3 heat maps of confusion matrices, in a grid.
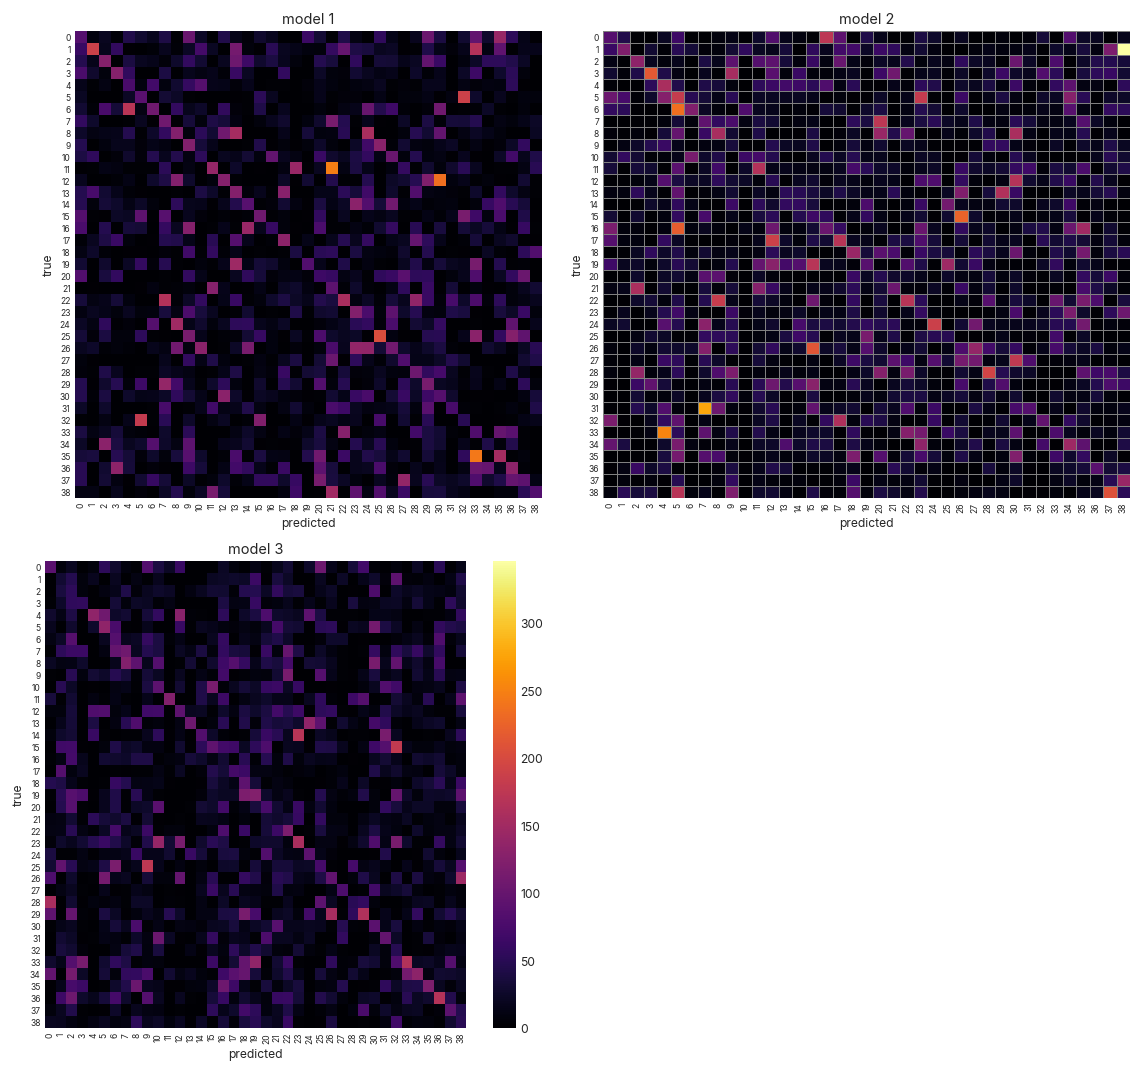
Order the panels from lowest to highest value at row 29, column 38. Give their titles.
model 1, model 3, model 2
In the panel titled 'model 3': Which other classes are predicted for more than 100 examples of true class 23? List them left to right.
10, 12, 32
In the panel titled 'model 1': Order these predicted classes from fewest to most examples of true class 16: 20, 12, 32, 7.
12, 32, 7, 20
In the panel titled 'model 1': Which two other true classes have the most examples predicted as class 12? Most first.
30, 8
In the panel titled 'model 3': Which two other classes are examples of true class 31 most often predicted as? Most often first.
10, 20
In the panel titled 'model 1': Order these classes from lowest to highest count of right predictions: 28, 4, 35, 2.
4, 28, 2, 35
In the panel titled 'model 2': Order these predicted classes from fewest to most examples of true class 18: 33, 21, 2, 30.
2, 33, 21, 30
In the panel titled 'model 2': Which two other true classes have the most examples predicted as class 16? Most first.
0, 4
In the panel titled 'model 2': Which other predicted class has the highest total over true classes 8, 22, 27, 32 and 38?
5
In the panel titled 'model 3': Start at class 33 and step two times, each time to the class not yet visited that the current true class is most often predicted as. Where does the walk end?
18
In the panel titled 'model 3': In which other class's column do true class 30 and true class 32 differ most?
21
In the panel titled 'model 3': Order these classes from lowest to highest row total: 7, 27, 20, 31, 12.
27, 31, 20, 12, 7
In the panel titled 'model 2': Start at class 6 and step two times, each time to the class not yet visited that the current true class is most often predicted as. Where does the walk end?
23
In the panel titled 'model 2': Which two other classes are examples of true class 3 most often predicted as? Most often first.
9, 21
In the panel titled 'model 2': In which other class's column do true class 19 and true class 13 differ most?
29
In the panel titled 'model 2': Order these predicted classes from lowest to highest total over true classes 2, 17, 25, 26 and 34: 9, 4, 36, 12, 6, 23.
6, 36, 4, 9, 23, 12
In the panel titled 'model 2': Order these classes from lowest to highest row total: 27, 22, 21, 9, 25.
9, 25, 21, 27, 22
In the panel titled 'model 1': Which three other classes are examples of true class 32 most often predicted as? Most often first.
5, 15, 25
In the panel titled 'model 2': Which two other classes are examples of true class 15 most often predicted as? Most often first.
26, 7
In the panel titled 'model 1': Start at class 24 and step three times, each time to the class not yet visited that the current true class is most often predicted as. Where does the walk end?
17
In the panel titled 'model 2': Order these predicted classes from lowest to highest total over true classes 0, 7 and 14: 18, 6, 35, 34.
6, 18, 35, 34
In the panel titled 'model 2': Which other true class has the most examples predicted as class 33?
22
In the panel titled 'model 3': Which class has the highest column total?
2
